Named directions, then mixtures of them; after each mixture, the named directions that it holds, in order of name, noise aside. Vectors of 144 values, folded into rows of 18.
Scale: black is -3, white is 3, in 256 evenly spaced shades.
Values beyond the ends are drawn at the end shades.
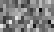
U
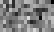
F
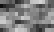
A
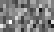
U.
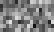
A, U.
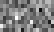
U.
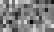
A, F, U.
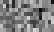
F, U.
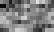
A.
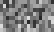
F, U.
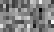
A, F, U.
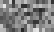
A, F, U.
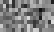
F, U.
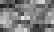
A.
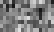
A, F, U.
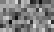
A, U.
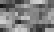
A.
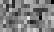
F.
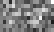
F.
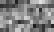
A, U.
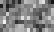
A, F.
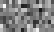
A, F, U.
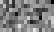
F.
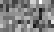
A, F, U.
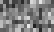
A, F, U.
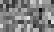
A, F, U.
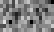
F, U.
